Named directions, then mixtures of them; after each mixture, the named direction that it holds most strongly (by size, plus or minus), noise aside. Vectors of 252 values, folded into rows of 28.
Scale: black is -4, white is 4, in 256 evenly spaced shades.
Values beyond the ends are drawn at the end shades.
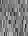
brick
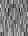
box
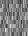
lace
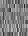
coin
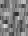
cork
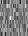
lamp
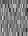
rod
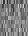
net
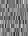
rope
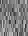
brick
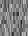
lace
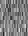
box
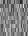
net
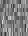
lamp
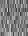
box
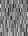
box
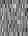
rod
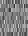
coin
